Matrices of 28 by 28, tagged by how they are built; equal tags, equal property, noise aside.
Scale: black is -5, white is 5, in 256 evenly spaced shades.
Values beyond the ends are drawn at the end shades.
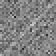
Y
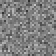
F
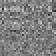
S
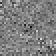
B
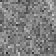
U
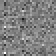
S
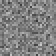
F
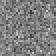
F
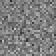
F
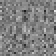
S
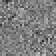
B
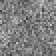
U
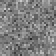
U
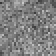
U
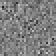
B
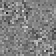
B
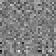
S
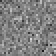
B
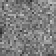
U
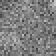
U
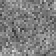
U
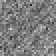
Y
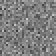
F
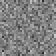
F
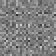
S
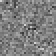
B
